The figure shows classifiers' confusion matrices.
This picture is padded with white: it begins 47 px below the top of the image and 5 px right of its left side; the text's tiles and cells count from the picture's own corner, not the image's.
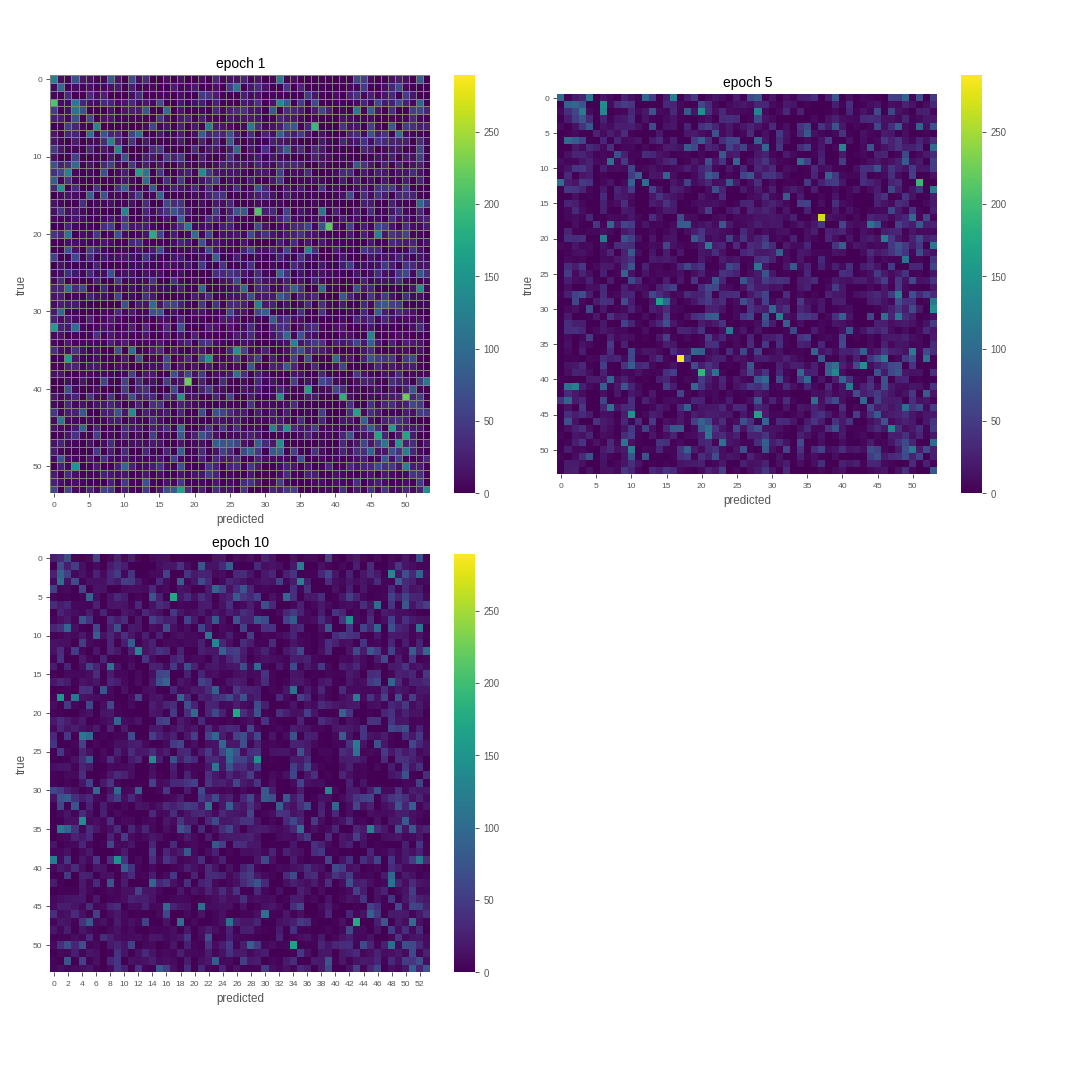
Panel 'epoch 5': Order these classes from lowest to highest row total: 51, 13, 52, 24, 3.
52, 3, 13, 51, 24
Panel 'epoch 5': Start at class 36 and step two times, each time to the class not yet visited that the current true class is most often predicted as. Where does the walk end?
10
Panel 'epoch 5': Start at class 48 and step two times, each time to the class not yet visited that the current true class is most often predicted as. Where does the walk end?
53
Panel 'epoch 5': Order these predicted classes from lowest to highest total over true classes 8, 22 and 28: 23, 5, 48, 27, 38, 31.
5, 38, 27, 31, 23, 48
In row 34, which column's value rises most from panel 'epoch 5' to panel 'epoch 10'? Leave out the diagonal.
4
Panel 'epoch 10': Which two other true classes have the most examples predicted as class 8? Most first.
14, 42
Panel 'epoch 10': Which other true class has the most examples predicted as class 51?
47
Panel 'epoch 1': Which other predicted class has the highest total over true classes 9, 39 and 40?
19
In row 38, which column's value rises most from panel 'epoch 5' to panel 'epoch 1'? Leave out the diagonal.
26
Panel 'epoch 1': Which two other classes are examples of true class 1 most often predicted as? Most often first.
26, 49
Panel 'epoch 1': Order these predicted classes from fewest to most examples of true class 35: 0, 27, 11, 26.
0, 27, 11, 26
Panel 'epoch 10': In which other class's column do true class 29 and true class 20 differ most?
26
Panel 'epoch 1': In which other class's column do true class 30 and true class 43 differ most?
11
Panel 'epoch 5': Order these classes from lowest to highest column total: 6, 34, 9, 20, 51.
34, 51, 6, 9, 20
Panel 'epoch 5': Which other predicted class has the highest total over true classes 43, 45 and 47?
28
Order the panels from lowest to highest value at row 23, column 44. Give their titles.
epoch 1, epoch 5, epoch 10
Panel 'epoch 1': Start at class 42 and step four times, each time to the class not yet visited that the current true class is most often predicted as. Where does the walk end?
2
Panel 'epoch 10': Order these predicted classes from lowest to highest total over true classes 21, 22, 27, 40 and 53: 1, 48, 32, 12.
32, 12, 1, 48
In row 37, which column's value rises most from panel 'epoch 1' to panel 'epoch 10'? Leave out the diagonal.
23
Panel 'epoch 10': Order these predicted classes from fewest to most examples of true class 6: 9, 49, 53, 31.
49, 9, 31, 53
